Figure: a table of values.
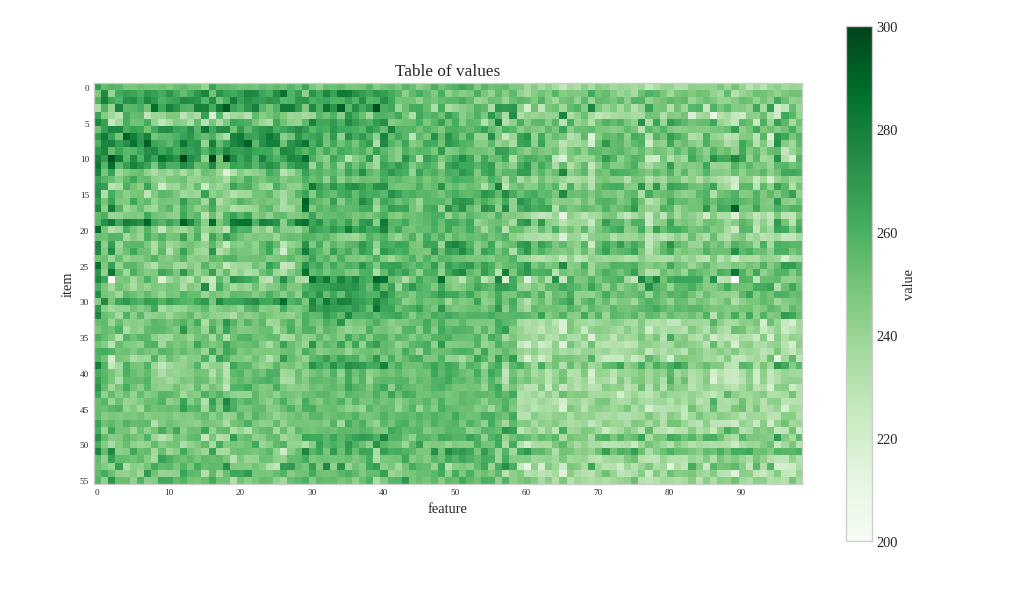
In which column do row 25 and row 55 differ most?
96
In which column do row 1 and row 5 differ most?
15
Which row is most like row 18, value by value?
54
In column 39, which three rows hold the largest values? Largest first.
3, 27, 31
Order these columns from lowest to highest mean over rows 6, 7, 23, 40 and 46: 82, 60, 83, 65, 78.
83, 82, 78, 65, 60
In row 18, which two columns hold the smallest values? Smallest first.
65, 89
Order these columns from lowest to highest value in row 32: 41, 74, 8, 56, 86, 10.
86, 10, 8, 74, 56, 41
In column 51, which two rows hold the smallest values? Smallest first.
27, 38
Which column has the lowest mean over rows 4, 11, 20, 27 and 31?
89
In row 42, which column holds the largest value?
0
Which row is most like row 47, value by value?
13
